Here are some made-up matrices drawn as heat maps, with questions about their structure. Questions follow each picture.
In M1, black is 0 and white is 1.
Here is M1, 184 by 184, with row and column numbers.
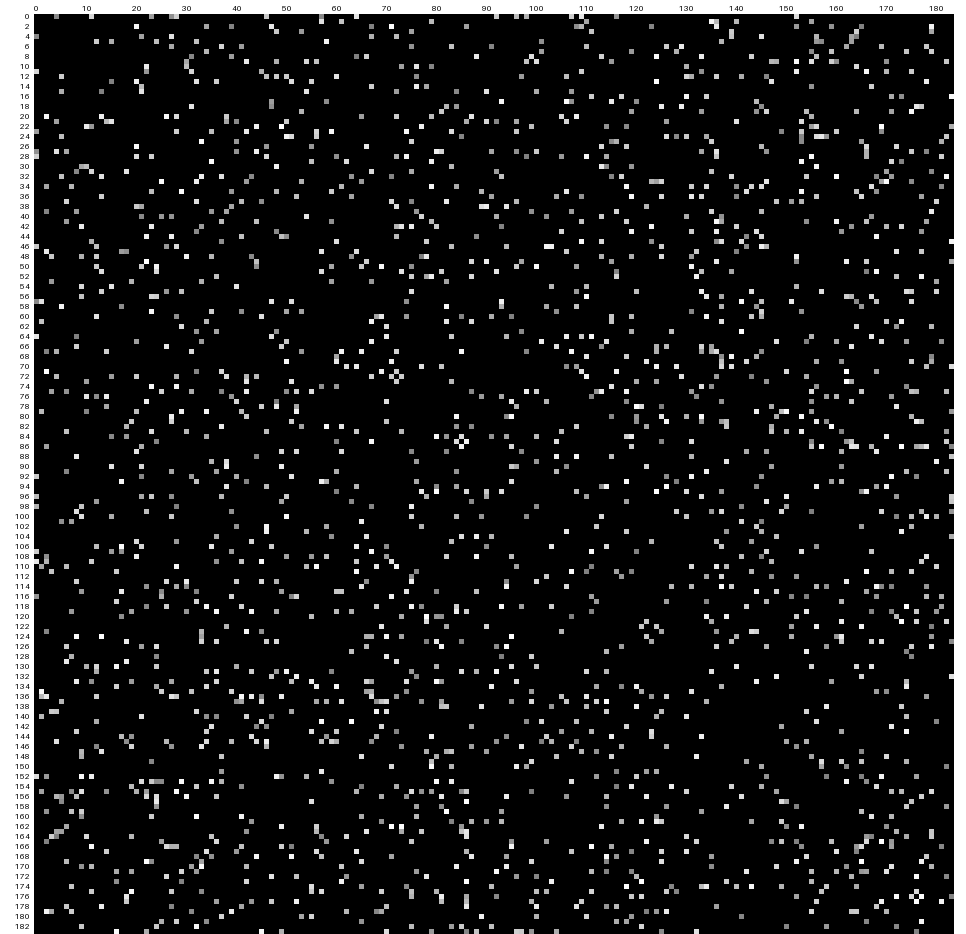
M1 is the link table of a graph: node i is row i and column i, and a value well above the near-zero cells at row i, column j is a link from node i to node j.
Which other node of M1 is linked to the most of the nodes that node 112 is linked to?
node 165
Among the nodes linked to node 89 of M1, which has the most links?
node 100
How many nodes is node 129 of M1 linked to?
3
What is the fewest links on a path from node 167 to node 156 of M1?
3
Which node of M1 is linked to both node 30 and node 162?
node 113
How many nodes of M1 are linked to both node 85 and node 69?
1
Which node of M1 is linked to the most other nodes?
node 75
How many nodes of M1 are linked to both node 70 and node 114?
4
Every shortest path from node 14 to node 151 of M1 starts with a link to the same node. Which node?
node 67
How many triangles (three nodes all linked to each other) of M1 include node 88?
1
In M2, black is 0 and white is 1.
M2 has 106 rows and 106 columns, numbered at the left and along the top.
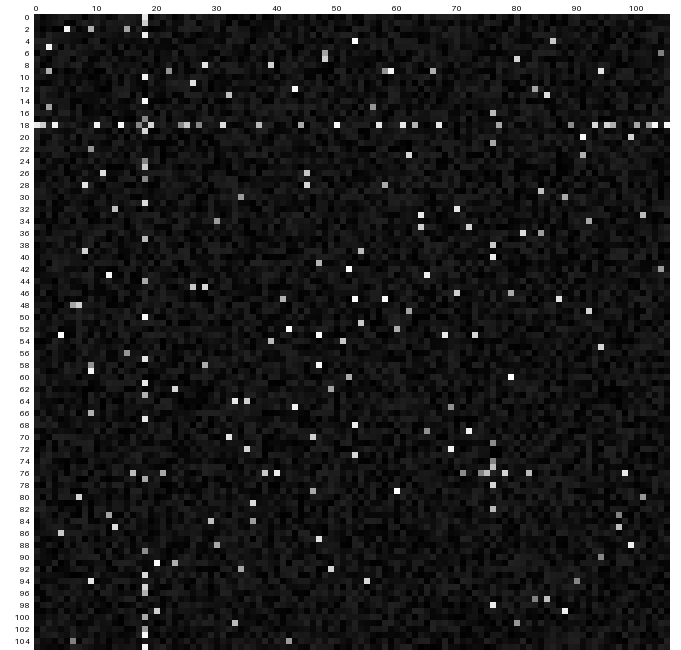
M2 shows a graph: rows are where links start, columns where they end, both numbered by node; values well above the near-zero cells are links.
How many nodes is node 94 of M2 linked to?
3
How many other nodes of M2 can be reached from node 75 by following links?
10
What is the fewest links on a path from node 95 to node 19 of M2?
2
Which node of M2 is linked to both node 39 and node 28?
node 8
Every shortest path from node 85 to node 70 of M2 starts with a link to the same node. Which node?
node 13
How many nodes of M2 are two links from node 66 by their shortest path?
5
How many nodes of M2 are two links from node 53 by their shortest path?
4
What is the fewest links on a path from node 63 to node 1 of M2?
2
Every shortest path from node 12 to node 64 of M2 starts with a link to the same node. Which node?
node 43
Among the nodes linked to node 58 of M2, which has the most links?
node 9
